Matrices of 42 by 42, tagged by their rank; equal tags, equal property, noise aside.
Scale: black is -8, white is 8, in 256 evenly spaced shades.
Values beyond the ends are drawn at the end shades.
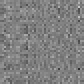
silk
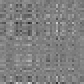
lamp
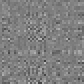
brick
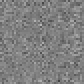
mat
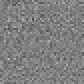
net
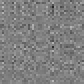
silk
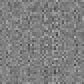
net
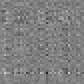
brick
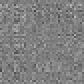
silk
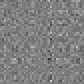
silk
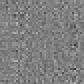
mat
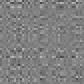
brick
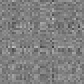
brick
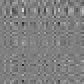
lamp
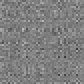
silk
